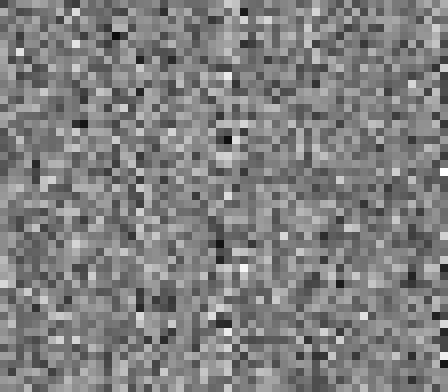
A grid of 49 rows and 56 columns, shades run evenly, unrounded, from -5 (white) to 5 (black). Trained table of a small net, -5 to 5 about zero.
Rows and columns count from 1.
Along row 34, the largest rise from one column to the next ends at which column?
56
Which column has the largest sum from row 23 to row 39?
52
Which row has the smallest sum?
34
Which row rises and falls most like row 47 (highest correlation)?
14
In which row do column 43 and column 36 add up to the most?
36
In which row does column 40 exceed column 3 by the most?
24
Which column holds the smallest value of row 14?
16
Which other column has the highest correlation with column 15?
21
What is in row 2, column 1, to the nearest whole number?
-2
